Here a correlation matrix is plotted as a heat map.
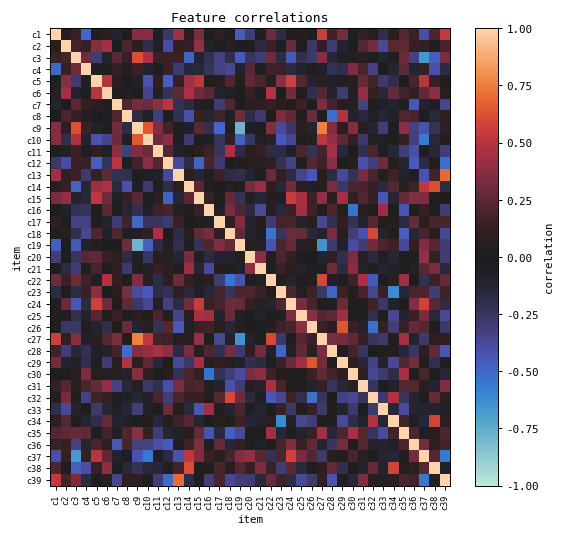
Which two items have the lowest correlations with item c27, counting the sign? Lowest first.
c19, c17
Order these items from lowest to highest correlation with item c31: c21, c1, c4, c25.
c21, c25, c1, c4
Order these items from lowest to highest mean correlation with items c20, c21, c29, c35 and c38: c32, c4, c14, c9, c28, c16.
c16, c32, c4, c9, c28, c14
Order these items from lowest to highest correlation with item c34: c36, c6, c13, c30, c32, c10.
c30, c36, c10, c13, c6, c32
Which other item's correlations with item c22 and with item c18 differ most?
c32
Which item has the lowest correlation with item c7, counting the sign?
c36
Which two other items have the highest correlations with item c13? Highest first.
c39, c1
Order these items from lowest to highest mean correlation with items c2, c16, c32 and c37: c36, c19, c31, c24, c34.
c31, c36, c34, c19, c24
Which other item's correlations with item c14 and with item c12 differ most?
c5
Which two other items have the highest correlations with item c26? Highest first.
c29, c25
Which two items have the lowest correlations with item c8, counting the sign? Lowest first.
c28, c14
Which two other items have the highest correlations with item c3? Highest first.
c9, c10
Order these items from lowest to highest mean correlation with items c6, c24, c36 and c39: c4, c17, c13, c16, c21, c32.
c4, c21, c16, c32, c17, c13
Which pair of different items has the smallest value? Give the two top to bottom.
c9, c19
